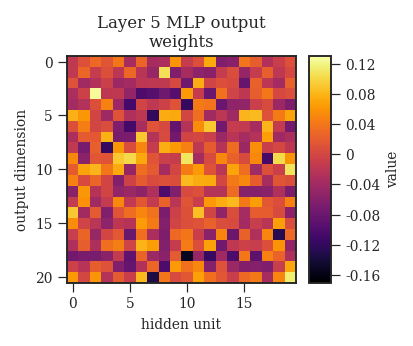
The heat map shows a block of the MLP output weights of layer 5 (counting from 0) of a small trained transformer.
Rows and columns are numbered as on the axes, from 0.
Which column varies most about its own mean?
10
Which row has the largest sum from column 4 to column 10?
9
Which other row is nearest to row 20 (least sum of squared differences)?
5
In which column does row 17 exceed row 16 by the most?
18
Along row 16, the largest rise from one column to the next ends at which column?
19
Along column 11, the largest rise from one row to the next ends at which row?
2
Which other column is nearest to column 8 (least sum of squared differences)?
16
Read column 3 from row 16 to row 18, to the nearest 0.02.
0 0.04 -0.06
